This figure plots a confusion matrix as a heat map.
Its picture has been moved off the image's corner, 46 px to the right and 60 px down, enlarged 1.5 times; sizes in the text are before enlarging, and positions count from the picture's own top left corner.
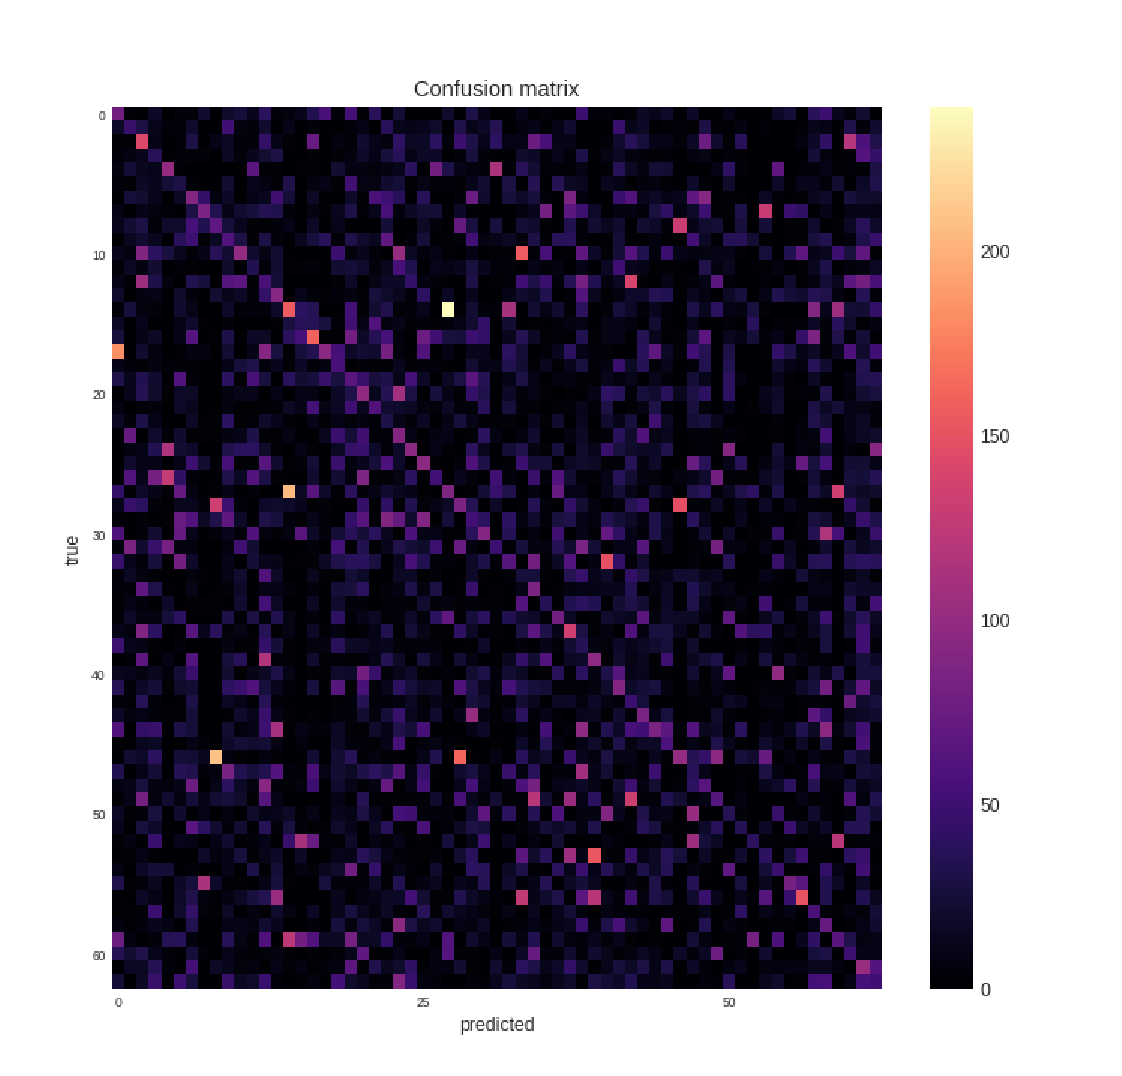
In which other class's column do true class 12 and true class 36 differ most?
42
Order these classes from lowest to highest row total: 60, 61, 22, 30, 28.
22, 60, 61, 28, 30
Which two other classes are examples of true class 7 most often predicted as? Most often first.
53, 35
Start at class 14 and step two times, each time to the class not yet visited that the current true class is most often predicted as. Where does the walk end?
59
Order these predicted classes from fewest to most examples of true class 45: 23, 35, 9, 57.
57, 9, 35, 23
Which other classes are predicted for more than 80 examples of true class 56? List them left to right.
13, 33, 39
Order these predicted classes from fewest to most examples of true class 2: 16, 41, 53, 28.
53, 41, 28, 16
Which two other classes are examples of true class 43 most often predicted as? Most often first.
29, 57
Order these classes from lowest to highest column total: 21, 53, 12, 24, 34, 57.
53, 21, 24, 57, 34, 12
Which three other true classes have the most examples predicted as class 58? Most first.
30, 44, 41
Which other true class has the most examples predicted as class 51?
37
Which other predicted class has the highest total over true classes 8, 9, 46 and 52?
28
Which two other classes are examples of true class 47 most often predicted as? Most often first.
38, 9
